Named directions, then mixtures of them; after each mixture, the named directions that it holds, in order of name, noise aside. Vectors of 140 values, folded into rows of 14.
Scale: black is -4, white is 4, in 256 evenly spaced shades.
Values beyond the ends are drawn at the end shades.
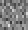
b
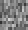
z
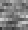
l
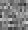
b, l, z.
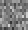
b, l.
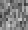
b, l, z.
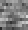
l.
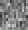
b, l, z.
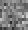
b, l.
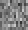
b, z.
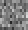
b, l.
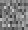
b, l, z.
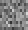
b, l, z.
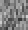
l, z.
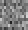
b, l.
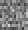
b, l, z.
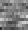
l.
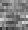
l.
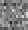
b, l.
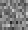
b, l, z.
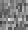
z.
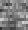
l.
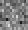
b, l.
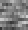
l.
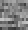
l, z.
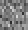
b.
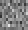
b, z.
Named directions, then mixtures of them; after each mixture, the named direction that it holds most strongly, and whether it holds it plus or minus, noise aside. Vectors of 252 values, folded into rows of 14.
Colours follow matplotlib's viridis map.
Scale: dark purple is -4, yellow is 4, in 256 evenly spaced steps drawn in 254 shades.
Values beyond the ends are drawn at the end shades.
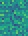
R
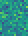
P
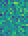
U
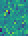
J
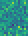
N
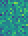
U, plus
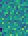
J, plus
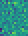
U, plus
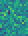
J, plus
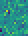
J, plus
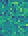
U, plus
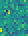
J, minus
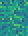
R, minus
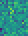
J, plus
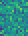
R, minus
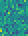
J, minus
